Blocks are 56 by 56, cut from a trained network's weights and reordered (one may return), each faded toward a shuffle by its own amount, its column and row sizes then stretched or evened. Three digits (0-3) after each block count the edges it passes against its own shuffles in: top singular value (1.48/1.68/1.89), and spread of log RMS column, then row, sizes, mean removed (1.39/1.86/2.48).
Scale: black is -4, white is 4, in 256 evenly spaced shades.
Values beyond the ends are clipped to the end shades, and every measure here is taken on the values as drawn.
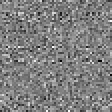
3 1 2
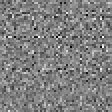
1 2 2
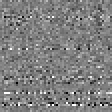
2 1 3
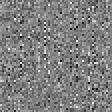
0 3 0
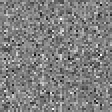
0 2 1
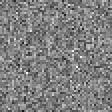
0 0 0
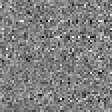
0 1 2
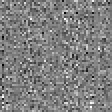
0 3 0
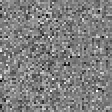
0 2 1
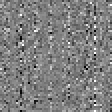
1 3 0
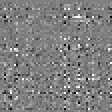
0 3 3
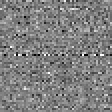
1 0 3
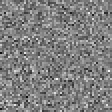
0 0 2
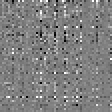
3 3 3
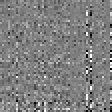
3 3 2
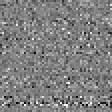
1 1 3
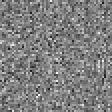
1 2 0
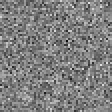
1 0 0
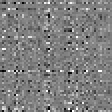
3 3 3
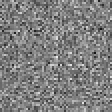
1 0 1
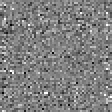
0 2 2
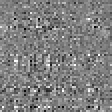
3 2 3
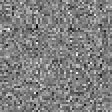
2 2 1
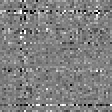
2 2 3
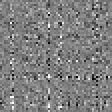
2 3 2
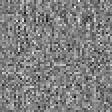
1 1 1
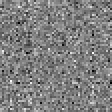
0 2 1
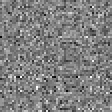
1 0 2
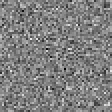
2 0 1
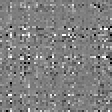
0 3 3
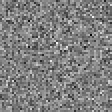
0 0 0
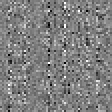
3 3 1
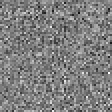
2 1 1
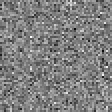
1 2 0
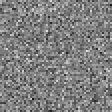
2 0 0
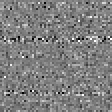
0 0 3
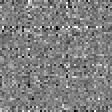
1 1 3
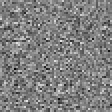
2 1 1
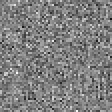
1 0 1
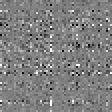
0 3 3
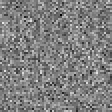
0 0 0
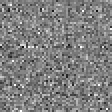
0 0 2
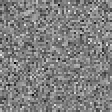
0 1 0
